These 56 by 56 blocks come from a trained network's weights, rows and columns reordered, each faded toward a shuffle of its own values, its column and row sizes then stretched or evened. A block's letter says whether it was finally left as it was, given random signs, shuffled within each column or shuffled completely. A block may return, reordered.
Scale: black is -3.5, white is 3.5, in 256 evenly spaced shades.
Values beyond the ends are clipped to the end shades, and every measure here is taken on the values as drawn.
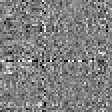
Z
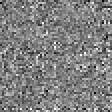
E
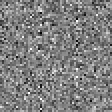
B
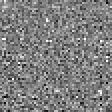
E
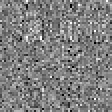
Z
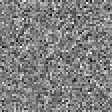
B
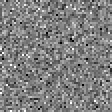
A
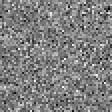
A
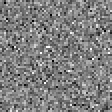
A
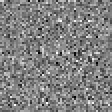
E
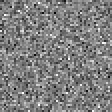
A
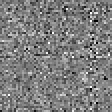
E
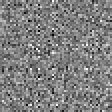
Z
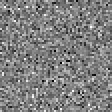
A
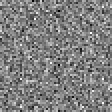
B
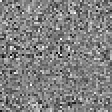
E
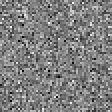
B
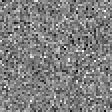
A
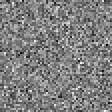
A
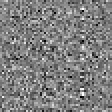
Z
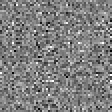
Z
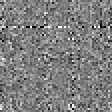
E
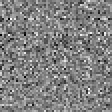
E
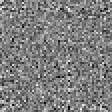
E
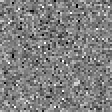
A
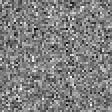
B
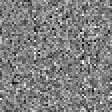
B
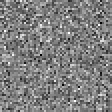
B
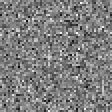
E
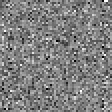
B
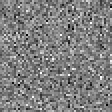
B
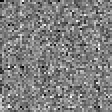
E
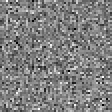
E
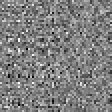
Z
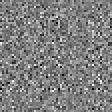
Z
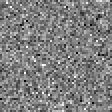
A
